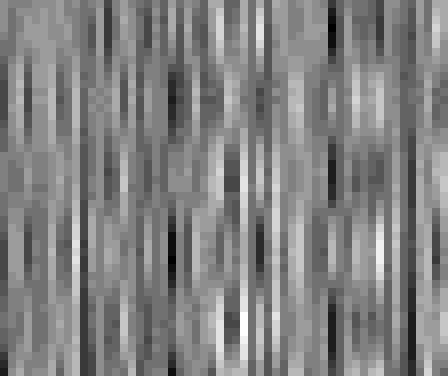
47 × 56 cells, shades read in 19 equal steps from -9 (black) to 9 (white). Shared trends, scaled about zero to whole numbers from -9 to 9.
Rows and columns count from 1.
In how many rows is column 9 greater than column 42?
30
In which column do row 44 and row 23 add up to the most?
31
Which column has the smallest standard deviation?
32
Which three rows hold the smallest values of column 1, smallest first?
47, 46, 45
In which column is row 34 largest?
48
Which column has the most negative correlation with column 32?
17
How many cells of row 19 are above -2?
45
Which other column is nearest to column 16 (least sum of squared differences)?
56
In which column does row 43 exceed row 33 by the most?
33
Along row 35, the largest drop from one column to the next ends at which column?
11
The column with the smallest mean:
52
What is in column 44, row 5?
2
